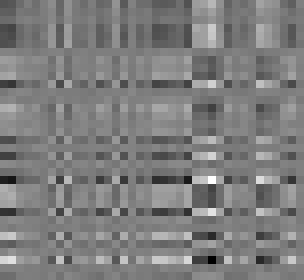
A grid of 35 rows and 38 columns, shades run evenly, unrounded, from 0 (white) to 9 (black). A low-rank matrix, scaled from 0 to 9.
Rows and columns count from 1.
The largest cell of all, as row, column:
33, 27
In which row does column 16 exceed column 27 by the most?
23
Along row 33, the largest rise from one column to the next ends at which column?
25
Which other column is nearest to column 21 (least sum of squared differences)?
20
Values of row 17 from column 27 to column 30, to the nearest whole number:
6 5 4 4
